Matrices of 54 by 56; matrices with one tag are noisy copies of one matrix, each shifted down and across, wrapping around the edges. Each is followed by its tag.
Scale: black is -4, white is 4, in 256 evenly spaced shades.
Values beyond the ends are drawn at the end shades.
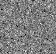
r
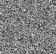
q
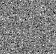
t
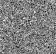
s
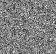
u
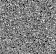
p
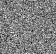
p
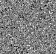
p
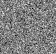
t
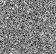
r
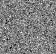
q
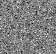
u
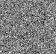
p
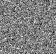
u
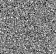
p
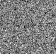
r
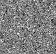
u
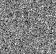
u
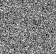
q
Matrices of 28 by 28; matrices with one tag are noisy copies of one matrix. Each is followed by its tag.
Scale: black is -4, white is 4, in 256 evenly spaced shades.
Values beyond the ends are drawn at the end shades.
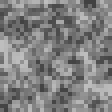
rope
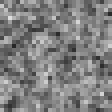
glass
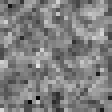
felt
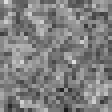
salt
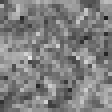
rope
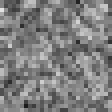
felt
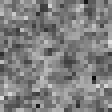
glass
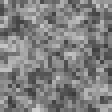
salt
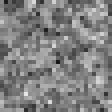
felt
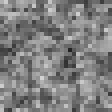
glass
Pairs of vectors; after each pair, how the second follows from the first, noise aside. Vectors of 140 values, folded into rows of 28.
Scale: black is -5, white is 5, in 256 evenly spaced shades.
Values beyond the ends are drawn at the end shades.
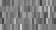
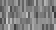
reversed.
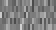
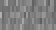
shrunk.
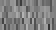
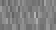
wrapped around, negated, shrunk.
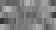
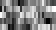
reversed, negated, scaled up.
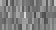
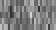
reversed.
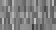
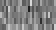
wrapped around.
